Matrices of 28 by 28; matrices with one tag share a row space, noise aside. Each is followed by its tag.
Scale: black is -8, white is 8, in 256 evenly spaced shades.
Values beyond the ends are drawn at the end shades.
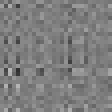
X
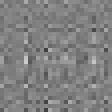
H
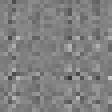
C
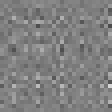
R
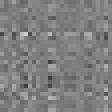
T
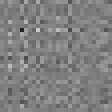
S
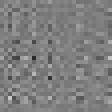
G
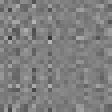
G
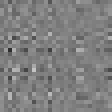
G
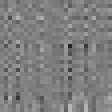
X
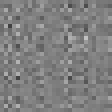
X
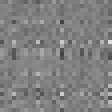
R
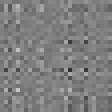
X
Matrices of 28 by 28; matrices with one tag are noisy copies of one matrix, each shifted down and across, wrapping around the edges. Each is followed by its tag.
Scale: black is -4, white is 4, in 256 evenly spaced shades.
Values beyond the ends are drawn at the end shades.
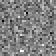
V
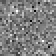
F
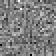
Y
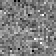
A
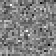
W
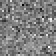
A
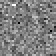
V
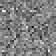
V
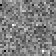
F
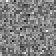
W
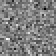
V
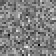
Y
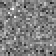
Y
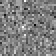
Y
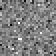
V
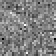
A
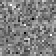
W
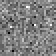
V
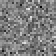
Y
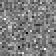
W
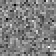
W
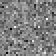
F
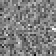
V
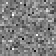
Y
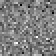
V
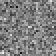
F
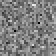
V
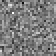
Y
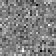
F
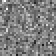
Y
